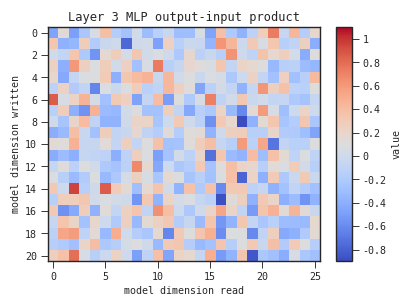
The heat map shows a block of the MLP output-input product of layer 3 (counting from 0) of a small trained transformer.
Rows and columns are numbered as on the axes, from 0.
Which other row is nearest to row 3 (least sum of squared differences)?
10
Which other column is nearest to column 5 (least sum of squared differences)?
13
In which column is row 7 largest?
20
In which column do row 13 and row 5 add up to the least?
18
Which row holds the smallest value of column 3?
7
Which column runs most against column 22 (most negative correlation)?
4
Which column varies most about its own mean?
2
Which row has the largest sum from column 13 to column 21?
1
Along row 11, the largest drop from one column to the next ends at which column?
15
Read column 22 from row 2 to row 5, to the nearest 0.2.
0.2 -0.2 0.2 0.4
